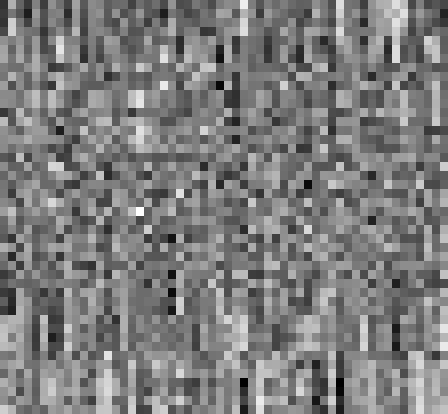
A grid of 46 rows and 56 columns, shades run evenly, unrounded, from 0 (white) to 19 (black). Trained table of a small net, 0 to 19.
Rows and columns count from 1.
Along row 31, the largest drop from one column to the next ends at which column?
23
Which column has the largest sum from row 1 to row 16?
42
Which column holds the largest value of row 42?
43
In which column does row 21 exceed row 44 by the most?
39
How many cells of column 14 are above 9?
31
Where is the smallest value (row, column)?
24, 18
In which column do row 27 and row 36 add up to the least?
56
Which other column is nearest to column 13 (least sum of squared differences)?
45
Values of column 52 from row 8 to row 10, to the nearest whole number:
8 15 12
